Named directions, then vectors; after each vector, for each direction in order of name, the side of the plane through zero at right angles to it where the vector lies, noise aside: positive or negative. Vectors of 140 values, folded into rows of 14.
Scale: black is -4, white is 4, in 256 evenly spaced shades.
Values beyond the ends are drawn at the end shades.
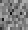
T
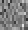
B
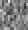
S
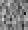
negative, positive, negative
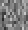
positive, negative, positive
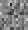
negative, positive, positive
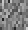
negative, negative, positive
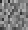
negative, negative, positive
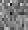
negative, positive, positive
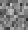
positive, negative, negative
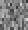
negative, positive, positive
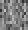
negative, negative, negative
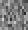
negative, positive, negative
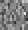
positive, negative, positive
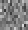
positive, positive, positive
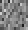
negative, negative, positive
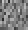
negative, negative, positive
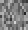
negative, positive, negative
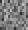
negative, negative, positive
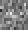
negative, negative, negative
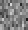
positive, negative, negative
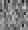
negative, negative, negative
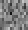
positive, positive, positive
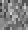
negative, negative, negative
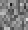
negative, positive, positive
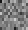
negative, negative, positive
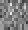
negative, negative, negative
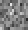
positive, negative, negative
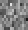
positive, negative, negative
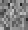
positive, negative, negative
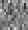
positive, positive, positive
